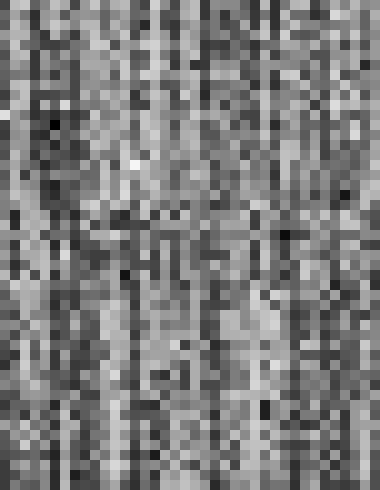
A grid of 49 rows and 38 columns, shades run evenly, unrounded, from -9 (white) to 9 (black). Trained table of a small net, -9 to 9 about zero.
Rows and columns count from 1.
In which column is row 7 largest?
37
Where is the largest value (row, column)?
13, 6
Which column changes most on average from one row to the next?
15
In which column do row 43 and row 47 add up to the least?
12
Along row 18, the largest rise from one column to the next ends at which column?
3
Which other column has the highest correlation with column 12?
26
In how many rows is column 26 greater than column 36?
22
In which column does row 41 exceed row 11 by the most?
27
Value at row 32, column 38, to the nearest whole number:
2
